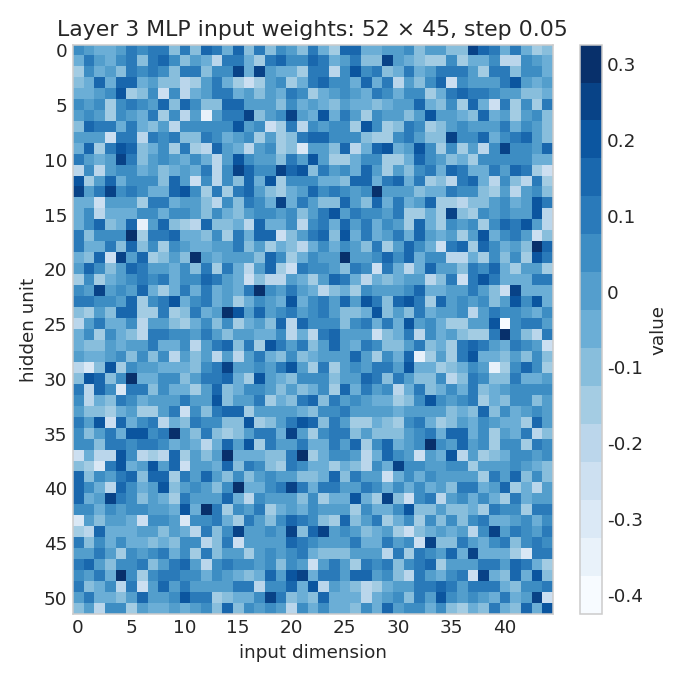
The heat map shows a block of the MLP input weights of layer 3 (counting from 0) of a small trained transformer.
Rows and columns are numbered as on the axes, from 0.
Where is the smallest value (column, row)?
40, 25
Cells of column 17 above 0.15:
3
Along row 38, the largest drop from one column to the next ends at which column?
10
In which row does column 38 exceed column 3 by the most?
8
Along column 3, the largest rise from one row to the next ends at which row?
41
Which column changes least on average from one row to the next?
5
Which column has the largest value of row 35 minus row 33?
6
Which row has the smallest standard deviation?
33
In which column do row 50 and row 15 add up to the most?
43
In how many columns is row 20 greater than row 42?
17
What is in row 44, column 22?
0.15
